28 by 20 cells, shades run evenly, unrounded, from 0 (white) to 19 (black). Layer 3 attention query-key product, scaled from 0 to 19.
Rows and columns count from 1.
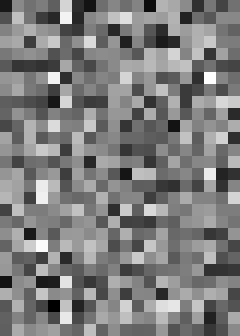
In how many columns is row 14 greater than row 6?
8
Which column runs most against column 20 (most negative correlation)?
13
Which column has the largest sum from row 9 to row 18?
14
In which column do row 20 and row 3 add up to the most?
10
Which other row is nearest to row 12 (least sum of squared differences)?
19
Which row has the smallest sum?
21
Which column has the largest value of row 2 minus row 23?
4
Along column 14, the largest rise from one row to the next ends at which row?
25
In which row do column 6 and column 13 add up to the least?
2
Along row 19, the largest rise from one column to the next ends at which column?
11
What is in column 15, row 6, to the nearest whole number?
5
